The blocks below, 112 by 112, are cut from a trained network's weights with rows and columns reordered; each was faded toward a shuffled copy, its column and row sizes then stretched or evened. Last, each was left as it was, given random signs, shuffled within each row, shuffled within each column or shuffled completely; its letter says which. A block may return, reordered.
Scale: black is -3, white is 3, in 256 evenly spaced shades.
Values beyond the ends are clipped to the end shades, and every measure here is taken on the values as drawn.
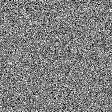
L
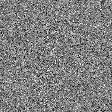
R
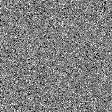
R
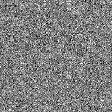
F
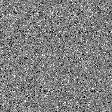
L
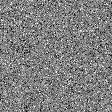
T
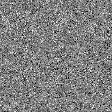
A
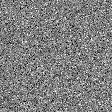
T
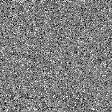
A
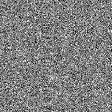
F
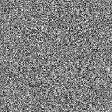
F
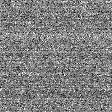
L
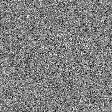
L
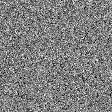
T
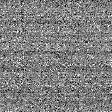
F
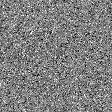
T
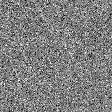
T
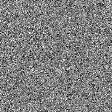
A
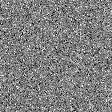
T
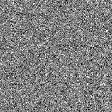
F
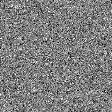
A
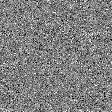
L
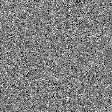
A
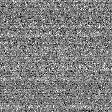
L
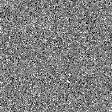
A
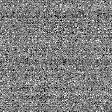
F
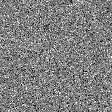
T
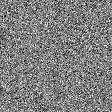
T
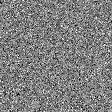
T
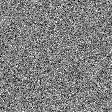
T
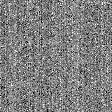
R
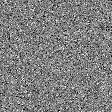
T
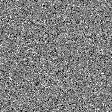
L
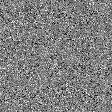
L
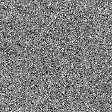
A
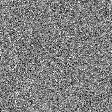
R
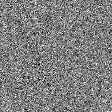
A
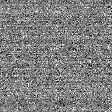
F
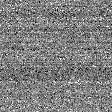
L
